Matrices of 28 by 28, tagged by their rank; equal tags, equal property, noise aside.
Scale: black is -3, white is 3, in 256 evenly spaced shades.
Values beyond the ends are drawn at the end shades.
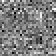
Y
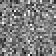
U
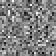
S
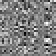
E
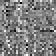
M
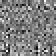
Y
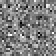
S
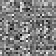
Y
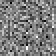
U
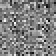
U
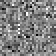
S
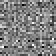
M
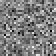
Y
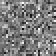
M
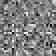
Y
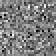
M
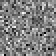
U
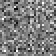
S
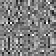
E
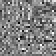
M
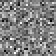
M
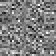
Y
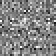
M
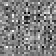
E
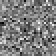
U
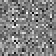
Y
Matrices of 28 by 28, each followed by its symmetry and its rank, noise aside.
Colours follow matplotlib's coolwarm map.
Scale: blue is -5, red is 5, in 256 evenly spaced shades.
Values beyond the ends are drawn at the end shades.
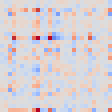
no symmetry, rank two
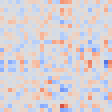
antisymmetric, rank four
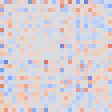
antisymmetric, rank four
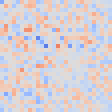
symmetric, rank four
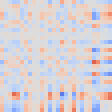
antisymmetric, rank two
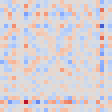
antisymmetric, rank two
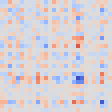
symmetric, rank two
